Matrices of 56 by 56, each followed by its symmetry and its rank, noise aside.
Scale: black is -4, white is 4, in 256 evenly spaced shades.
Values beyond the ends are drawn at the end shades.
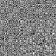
symmetric, rank eight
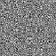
antisymmetric, rank eight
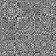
symmetric, rank six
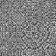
symmetric, rank six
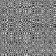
antisymmetric, rank four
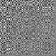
no symmetry, rank four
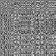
no symmetry, rank six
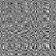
no symmetry, rank four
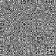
symmetric, rank six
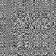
no symmetry, rank six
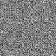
antisymmetric, rank six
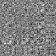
symmetric, rank eight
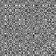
symmetric, rank four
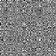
no symmetry, rank six
